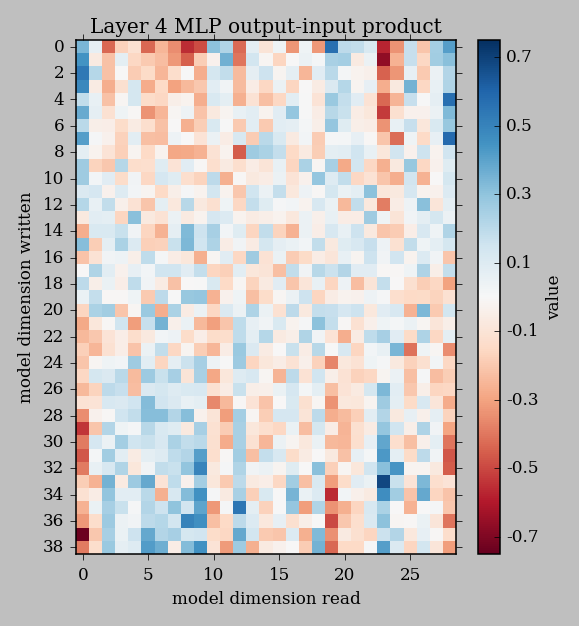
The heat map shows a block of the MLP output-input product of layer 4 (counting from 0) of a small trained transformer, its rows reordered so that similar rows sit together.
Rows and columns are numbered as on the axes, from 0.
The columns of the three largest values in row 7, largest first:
28, 0, 14
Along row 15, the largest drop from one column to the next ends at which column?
1
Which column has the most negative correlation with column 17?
5
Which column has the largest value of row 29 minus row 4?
23
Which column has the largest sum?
18
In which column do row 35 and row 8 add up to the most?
13
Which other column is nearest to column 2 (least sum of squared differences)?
7
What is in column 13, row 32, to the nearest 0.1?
0
